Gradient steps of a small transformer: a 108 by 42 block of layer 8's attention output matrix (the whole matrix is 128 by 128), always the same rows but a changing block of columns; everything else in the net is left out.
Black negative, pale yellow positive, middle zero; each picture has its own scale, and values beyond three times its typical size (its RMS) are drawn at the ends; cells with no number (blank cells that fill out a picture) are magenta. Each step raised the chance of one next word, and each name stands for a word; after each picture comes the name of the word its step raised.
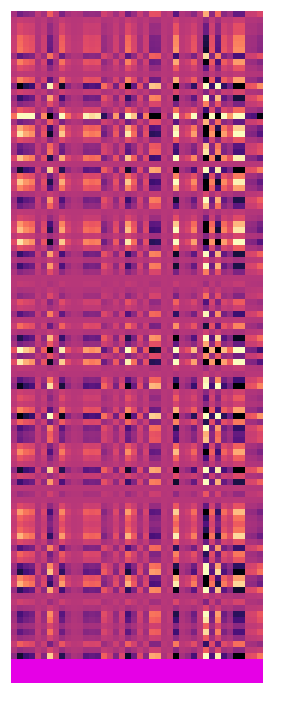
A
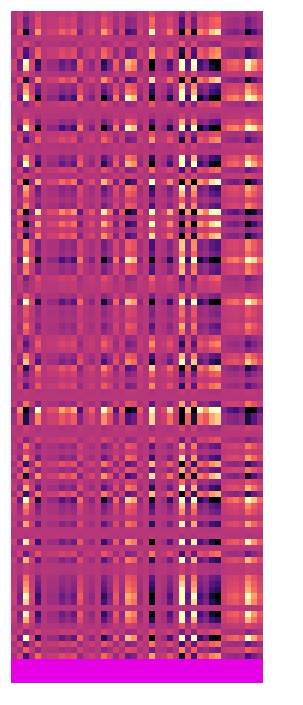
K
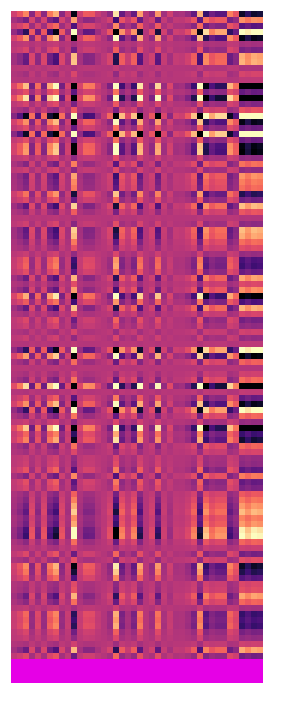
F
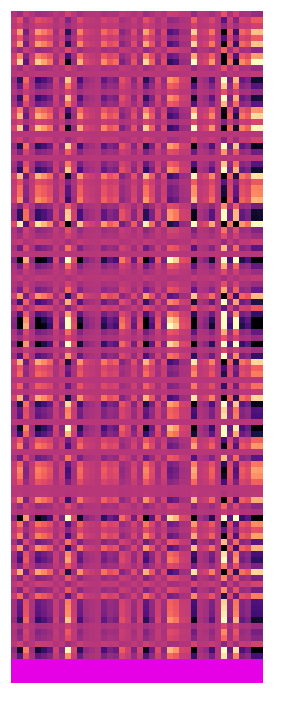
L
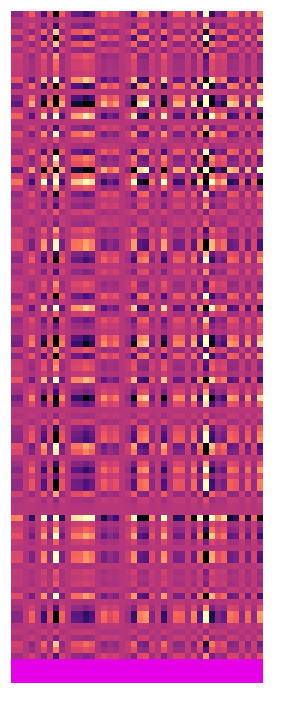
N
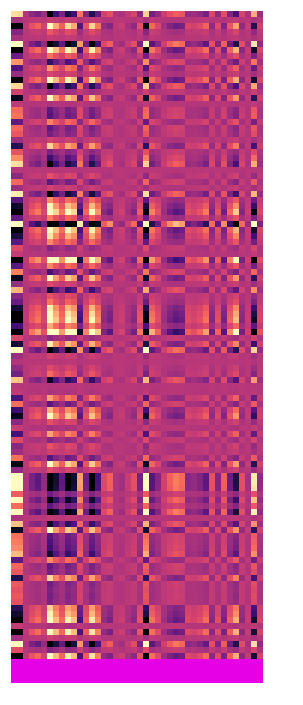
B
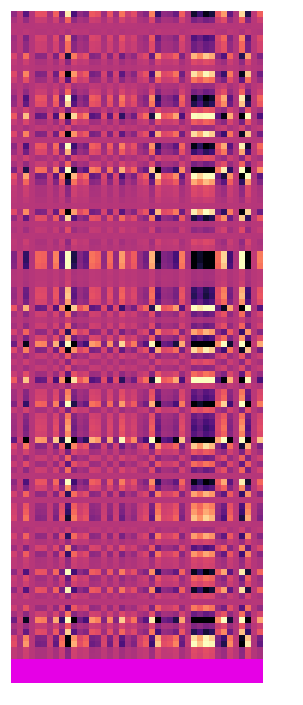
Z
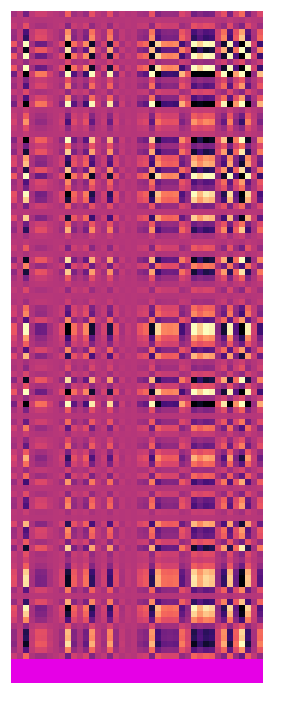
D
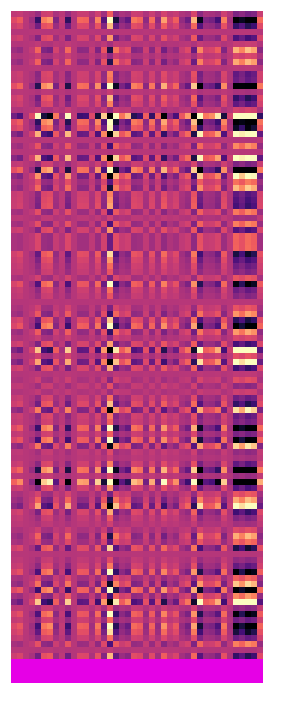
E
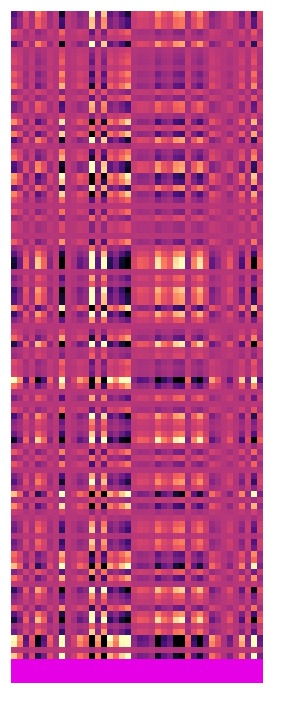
Z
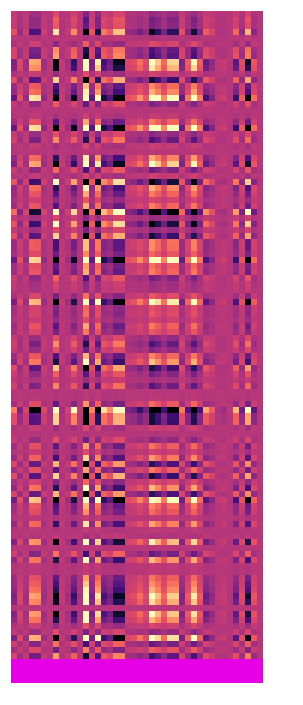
K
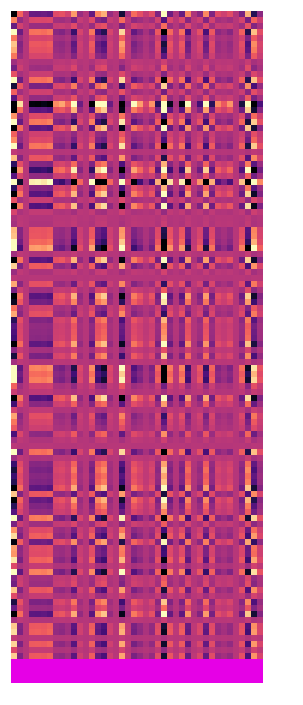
N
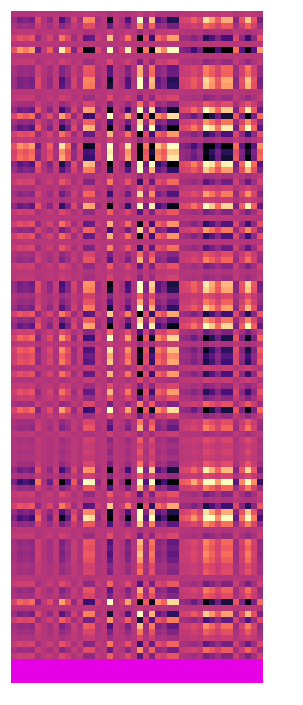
E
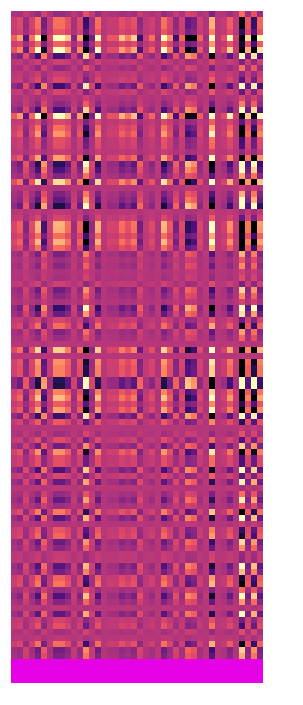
A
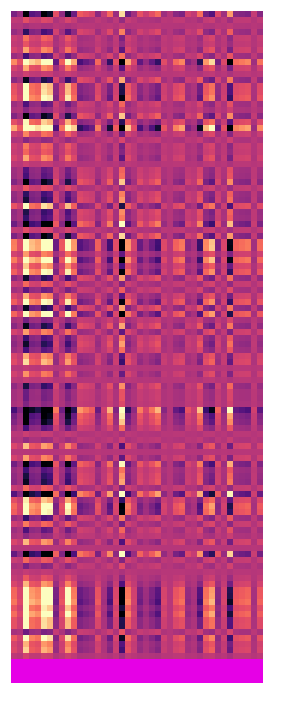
K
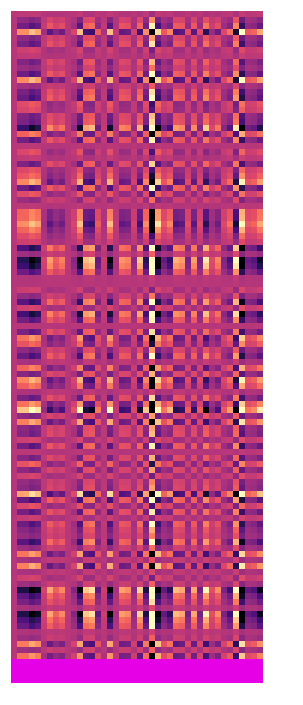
K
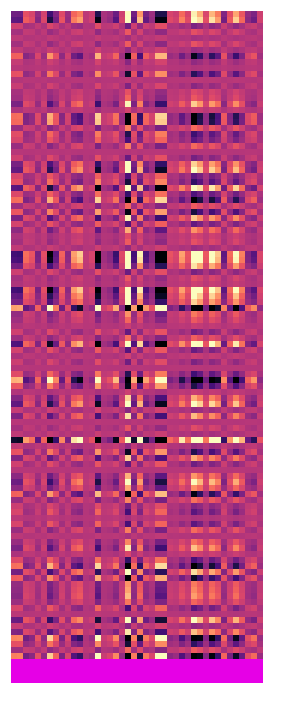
Z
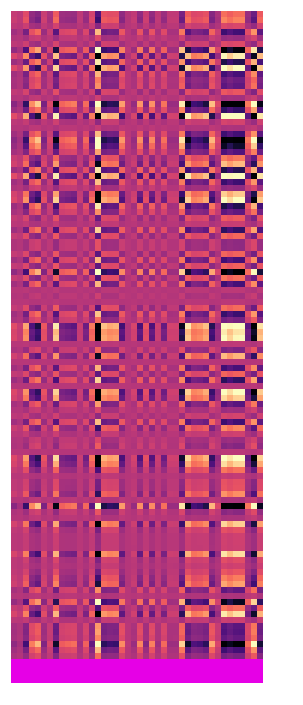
D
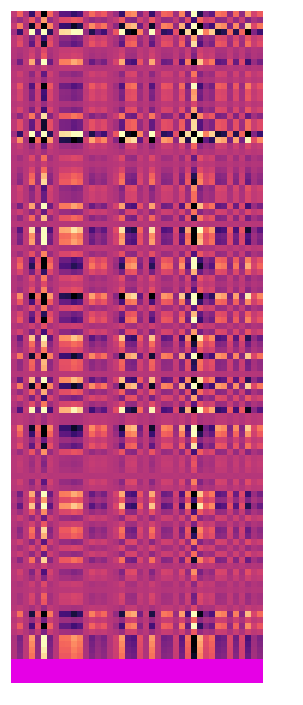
F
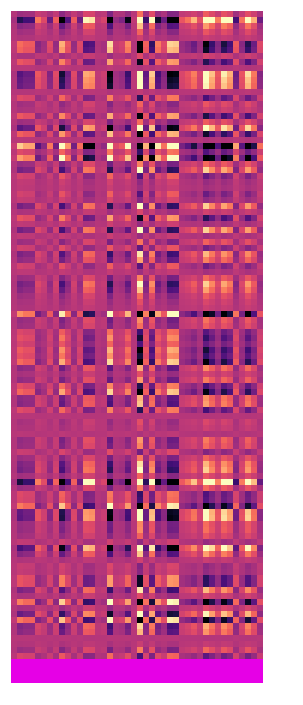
E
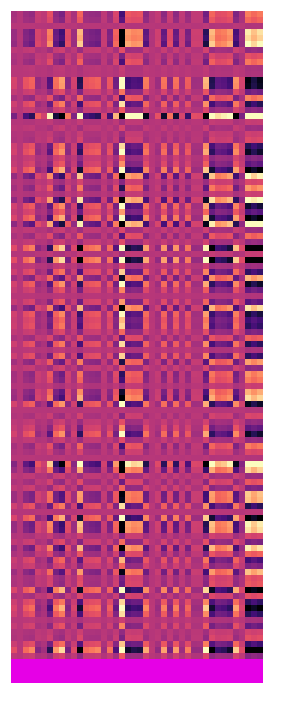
L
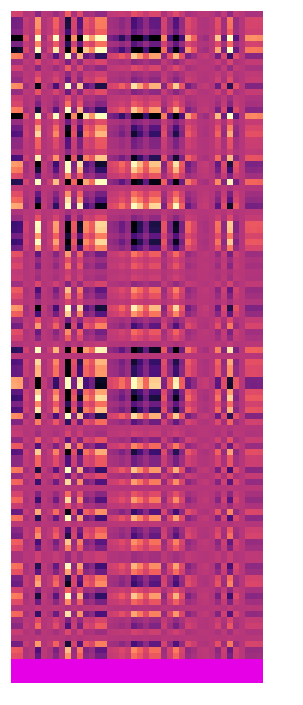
A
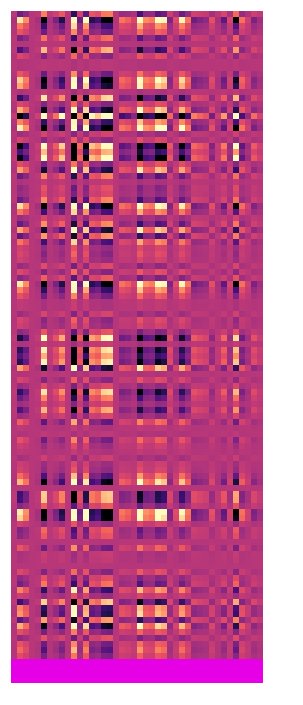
E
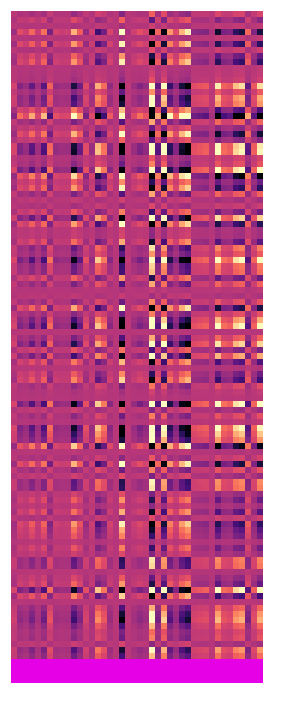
L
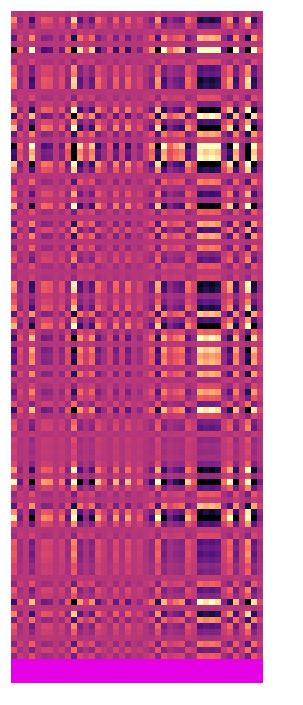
E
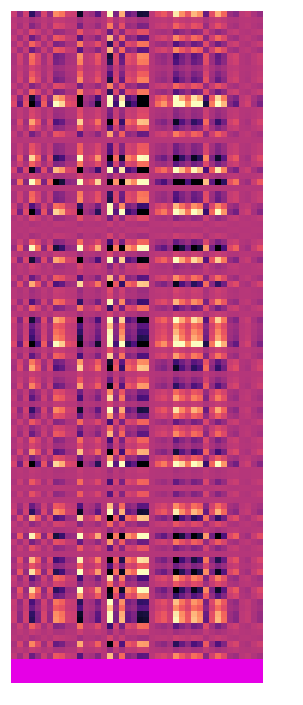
N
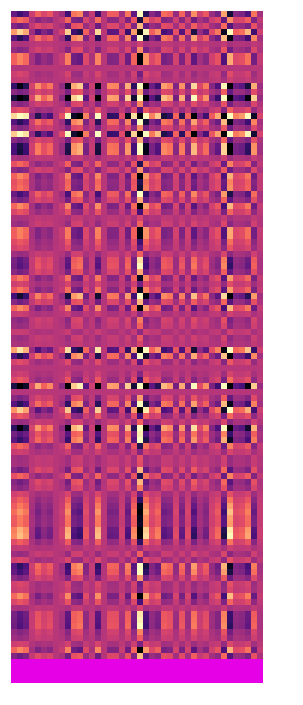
F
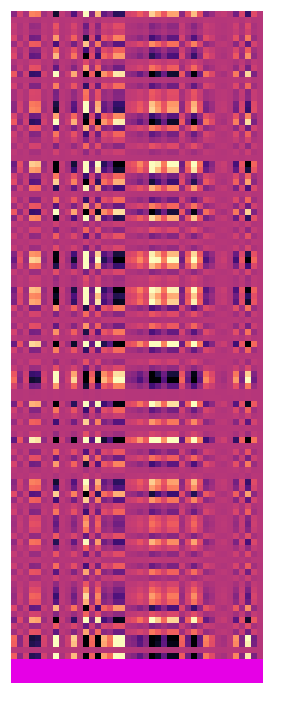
Z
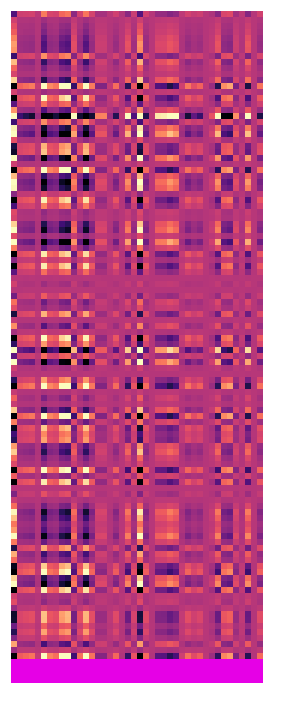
A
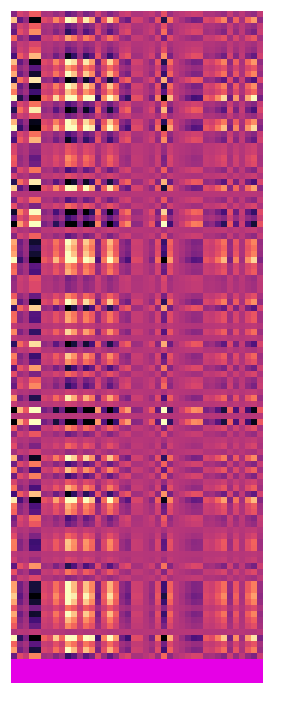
K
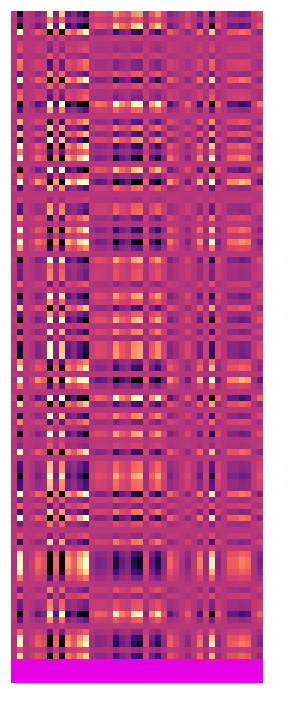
N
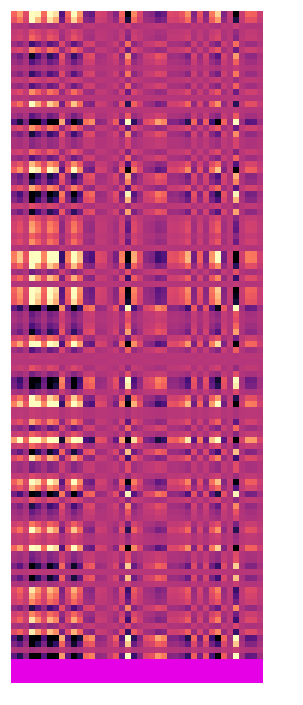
Z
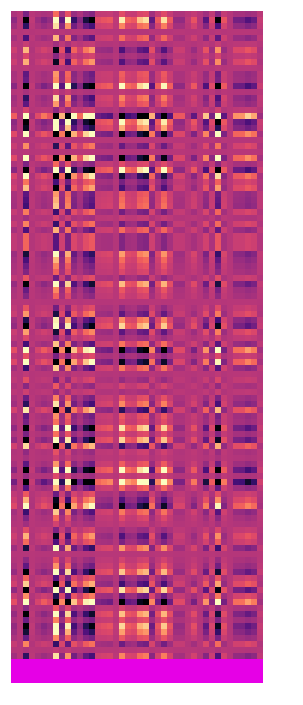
E
